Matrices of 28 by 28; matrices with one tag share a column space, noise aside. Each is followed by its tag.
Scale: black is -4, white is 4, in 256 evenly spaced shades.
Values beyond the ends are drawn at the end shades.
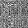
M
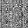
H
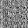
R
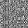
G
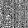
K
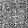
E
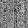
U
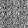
R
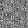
H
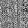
U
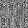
M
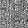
H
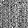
M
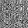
H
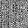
U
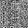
K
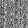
R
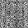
M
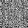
K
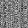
U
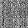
M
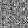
G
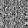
R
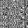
R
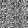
K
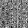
K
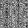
M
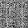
M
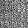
U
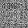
E
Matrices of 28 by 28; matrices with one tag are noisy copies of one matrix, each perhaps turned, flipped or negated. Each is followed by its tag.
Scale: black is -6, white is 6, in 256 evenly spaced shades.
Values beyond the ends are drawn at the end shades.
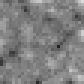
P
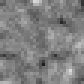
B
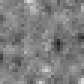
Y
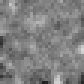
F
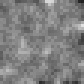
F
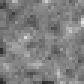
P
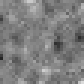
Y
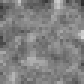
F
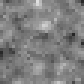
Y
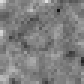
P
